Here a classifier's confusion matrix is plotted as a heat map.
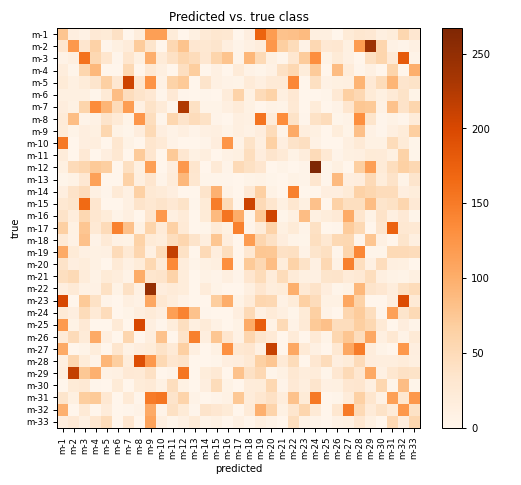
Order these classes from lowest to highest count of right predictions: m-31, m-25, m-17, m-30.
m-30, m-25, m-31, m-17
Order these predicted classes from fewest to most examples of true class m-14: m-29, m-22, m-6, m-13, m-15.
m-13, m-6, m-29, m-15, m-22
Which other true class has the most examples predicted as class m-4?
m-7
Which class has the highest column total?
m-9
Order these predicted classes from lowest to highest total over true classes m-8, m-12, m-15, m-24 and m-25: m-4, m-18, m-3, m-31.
m-4, m-31, m-3, m-18
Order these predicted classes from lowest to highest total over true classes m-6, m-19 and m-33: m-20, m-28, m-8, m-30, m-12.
m-30, m-12, m-8, m-20, m-28
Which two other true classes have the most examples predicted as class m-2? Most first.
m-29, m-8
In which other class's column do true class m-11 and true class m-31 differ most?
m-10
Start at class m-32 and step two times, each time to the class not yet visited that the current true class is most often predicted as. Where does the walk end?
m-20
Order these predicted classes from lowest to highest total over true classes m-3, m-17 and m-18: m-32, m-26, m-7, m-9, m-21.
m-21, m-26, m-7, m-9, m-32
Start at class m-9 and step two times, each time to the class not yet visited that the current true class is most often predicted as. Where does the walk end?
m-28
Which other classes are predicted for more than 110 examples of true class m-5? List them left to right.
m-7, m-9, m-22
